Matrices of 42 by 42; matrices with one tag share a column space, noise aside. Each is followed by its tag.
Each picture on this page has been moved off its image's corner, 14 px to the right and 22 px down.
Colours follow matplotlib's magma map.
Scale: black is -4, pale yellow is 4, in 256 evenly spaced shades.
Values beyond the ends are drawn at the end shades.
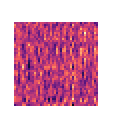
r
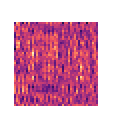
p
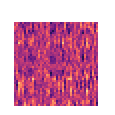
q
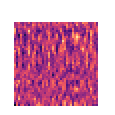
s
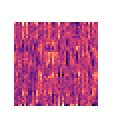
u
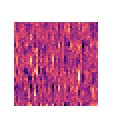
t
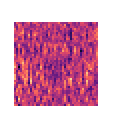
r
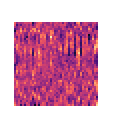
s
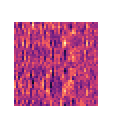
q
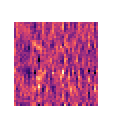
t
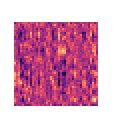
r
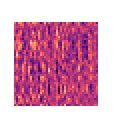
p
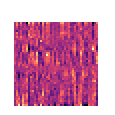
u
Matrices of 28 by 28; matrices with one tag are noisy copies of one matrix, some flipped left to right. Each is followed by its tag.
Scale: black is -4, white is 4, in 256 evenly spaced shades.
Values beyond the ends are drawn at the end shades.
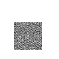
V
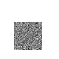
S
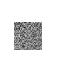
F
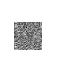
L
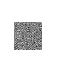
V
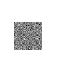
S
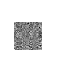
L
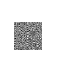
V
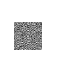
V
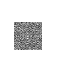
V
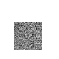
F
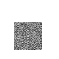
V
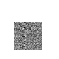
F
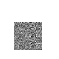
F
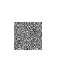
S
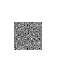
S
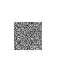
S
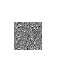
S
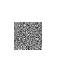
S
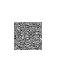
V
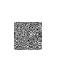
L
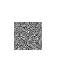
S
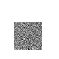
S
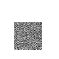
V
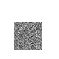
F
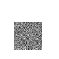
S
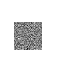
S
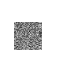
L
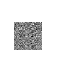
F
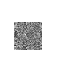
L
